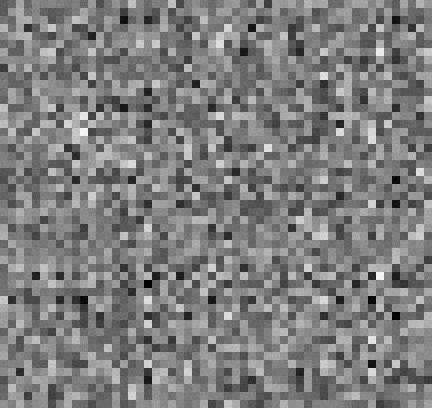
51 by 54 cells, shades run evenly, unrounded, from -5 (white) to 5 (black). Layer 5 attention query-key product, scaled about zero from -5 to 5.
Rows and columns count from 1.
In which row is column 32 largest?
4
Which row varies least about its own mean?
31
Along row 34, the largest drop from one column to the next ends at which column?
39
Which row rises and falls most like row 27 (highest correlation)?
34
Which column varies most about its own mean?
19
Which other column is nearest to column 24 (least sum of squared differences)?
8
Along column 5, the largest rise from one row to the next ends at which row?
35
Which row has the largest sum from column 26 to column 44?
26
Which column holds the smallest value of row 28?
38
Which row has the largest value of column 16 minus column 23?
14
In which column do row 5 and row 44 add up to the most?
12
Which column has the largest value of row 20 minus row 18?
10
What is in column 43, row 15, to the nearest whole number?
-2
